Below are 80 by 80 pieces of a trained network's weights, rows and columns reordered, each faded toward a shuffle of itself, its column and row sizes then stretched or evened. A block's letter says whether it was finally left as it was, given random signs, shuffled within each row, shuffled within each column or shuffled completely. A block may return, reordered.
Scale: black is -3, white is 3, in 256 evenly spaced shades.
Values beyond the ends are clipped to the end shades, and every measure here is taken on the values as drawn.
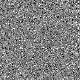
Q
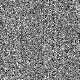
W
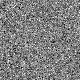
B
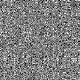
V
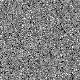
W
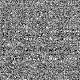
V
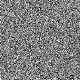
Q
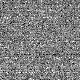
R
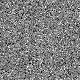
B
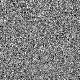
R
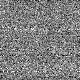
R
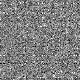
V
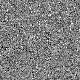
W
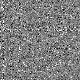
Q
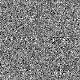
Q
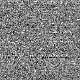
V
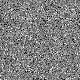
R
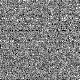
V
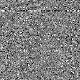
V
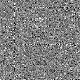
V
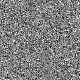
W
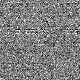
V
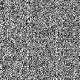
V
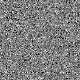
Q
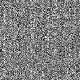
V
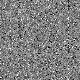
W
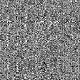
V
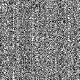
V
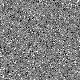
B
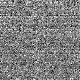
V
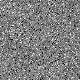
W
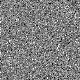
W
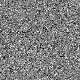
R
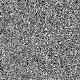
W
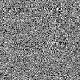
V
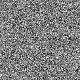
R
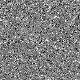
R
